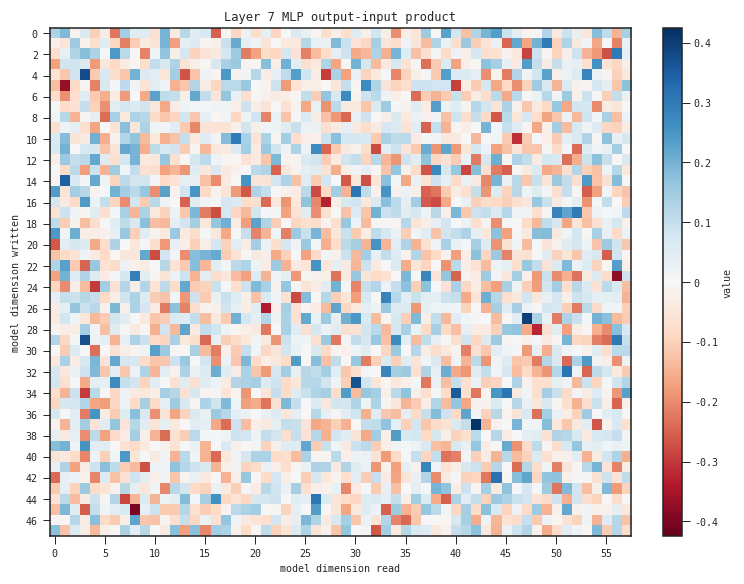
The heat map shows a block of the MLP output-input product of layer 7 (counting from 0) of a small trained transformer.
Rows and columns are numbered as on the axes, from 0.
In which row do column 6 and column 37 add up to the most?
41
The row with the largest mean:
27
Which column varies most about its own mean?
3
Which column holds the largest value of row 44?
26
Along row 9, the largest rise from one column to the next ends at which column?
38
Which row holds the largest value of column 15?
21
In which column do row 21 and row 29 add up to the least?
55
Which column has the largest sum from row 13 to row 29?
34
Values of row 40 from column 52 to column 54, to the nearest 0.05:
0.05 -0.15 -0.05
